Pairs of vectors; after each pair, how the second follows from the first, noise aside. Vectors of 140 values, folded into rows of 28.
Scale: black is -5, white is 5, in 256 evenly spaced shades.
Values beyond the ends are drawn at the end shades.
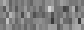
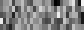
wrapped around, negated, scaled up.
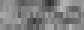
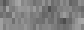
wrapped around, shrunk.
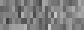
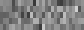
reversed, negated.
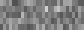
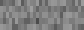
reversed, negated, shrunk.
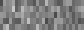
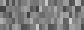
reversed.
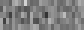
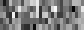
wrapped around, negated, scaled up.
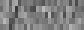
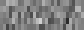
reversed.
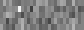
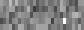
reversed.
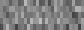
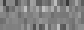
reversed, partly zeroed.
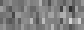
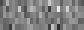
wrapped around.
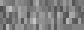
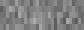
shrunk.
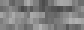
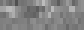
reversed, partly zeroed.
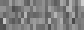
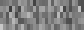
reversed.
